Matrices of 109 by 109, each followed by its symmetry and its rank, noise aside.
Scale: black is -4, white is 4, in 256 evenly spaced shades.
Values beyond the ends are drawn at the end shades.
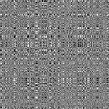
no symmetry, rank four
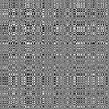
antisymmetric, rank two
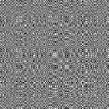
symmetric, rank four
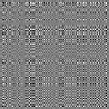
no symmetry, rank two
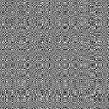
symmetric, rank three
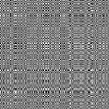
no symmetry, rank two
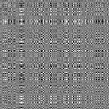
antisymmetric, rank two
